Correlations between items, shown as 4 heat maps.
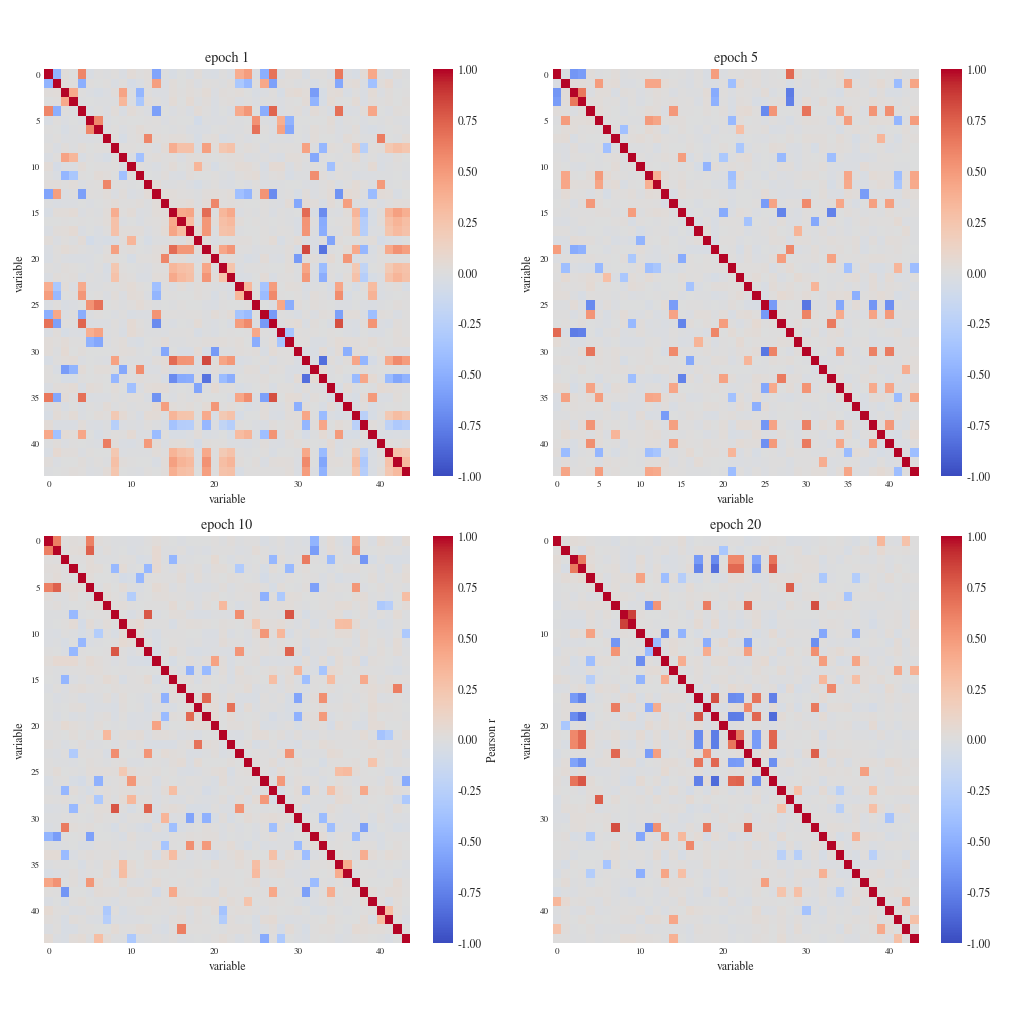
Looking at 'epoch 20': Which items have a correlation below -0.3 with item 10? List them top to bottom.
13, 15, 32, 36
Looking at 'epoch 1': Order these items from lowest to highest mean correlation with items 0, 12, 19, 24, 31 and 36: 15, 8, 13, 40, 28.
13, 28, 40, 8, 15
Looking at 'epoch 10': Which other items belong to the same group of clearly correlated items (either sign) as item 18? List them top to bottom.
22
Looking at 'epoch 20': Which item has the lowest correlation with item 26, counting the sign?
19
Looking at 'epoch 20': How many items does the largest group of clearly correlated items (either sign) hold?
8
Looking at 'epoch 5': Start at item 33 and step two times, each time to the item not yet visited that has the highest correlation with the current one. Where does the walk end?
20
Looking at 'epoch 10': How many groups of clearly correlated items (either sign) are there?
12
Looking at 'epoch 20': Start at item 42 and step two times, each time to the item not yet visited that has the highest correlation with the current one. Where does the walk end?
0
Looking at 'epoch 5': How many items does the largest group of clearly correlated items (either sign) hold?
8
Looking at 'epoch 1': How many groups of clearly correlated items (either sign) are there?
7
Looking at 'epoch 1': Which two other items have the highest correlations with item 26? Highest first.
13, 1
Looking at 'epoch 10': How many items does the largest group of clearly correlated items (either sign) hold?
6
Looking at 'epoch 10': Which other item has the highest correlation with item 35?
36
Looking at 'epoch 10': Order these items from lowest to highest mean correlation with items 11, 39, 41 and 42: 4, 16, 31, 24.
4, 31, 24, 16
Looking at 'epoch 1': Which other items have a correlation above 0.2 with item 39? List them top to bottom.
0, 4, 23, 24, 27, 35
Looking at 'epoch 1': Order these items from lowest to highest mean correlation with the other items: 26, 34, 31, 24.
26, 34, 24, 31
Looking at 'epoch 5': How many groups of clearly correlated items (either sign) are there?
12
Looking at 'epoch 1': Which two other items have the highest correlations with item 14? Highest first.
20, 36
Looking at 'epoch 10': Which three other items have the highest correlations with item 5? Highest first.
1, 0, 37
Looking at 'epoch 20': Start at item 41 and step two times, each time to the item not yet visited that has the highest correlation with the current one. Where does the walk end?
43
